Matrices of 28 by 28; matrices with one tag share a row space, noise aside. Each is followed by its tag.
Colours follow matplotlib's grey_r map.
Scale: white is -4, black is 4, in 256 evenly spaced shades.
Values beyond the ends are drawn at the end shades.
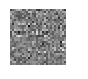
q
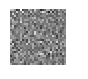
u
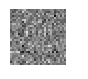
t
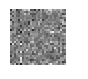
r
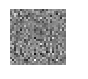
u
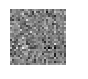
t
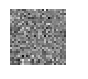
t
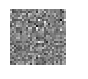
q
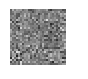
r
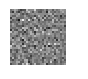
t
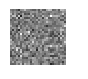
r
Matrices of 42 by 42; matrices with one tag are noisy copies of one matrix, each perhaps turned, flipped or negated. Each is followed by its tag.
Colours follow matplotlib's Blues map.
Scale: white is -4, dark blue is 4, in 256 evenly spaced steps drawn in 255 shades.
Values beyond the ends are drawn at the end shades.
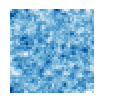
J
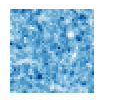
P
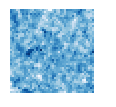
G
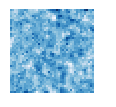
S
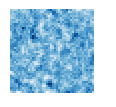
S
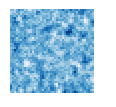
P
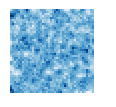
J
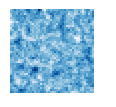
P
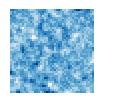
S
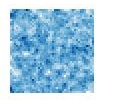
J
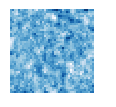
S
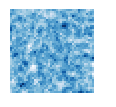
P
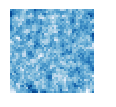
J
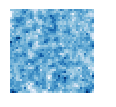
J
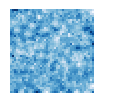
J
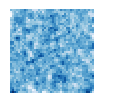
J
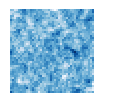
G
